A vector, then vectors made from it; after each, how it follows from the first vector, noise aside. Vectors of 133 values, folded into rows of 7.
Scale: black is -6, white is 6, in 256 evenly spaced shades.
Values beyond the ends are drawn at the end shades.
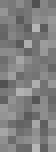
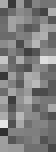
wrapped around, scaled up.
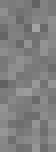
shrunk.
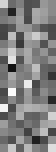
wrapped around, scaled up.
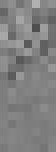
negated, partly zeroed.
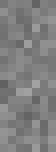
shrunk.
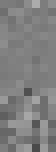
negated, partly zeroed.
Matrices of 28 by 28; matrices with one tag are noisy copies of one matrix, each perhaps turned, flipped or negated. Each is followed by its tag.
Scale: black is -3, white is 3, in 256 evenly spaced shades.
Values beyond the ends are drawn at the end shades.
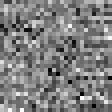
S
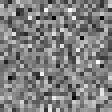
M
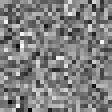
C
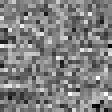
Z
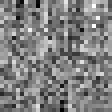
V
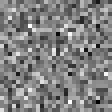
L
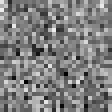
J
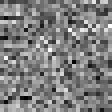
S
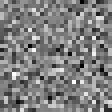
M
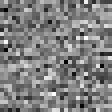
J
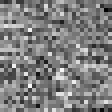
J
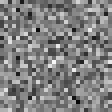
M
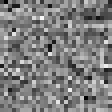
Z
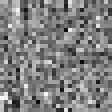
Z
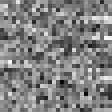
V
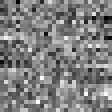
V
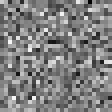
M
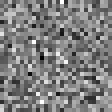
M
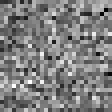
S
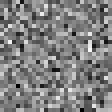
C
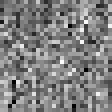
S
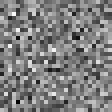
M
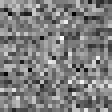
S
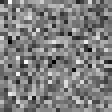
M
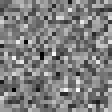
C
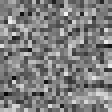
Z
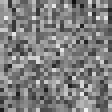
S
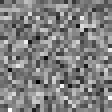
L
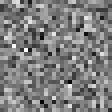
L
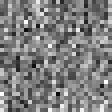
J
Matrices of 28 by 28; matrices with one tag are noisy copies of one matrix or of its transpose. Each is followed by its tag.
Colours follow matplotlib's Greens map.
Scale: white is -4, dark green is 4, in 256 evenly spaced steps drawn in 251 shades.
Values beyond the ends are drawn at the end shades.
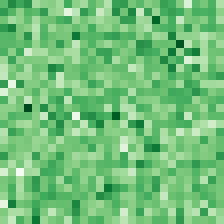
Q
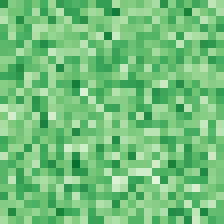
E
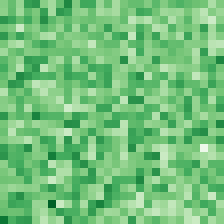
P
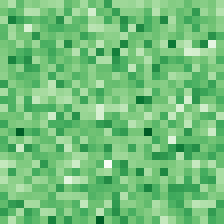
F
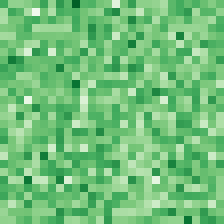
E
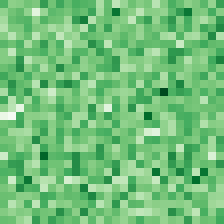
E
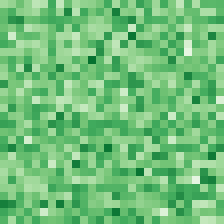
F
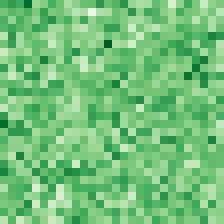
Q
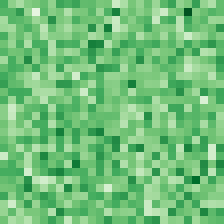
E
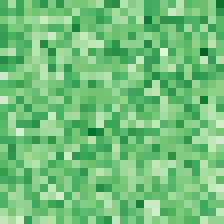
P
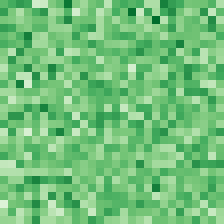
Q
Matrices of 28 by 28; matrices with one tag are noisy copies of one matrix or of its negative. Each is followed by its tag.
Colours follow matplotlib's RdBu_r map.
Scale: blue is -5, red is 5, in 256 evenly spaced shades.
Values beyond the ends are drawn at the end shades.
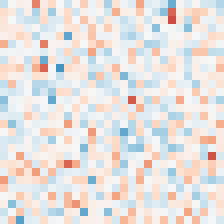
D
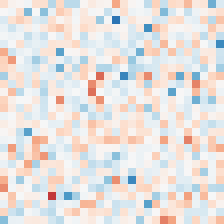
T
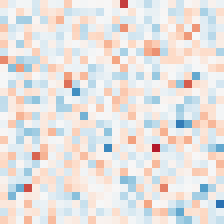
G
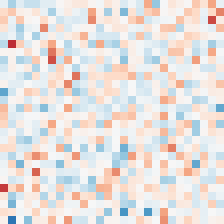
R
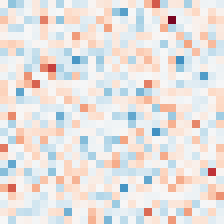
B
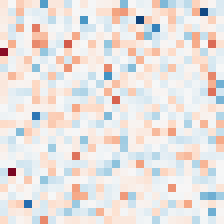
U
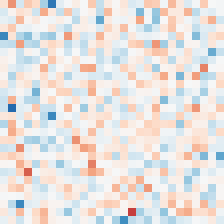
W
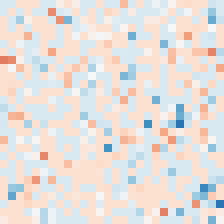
G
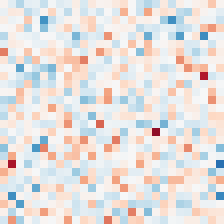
B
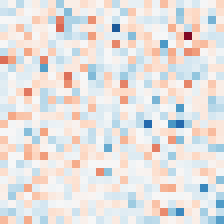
G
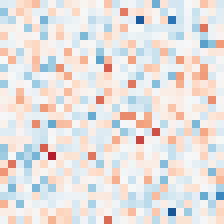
B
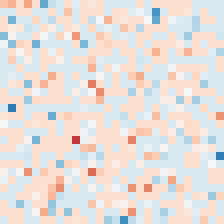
W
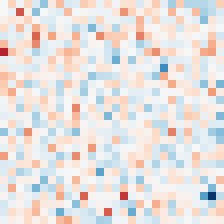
U
